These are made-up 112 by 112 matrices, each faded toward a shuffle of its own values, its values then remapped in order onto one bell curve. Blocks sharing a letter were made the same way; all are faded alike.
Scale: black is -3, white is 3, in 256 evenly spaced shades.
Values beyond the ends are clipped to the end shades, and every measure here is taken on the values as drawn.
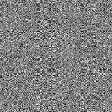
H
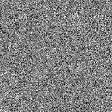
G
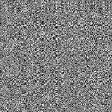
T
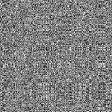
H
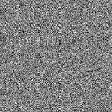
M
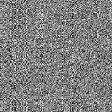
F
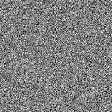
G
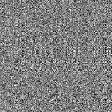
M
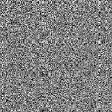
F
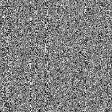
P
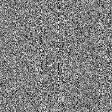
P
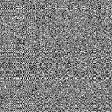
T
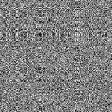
H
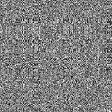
T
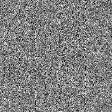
P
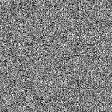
G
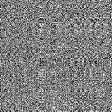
M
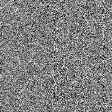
P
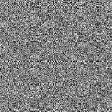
T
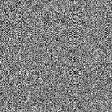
M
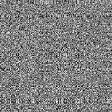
T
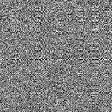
H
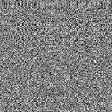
M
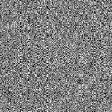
F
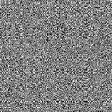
T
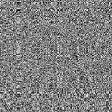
T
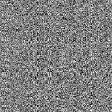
F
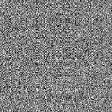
F
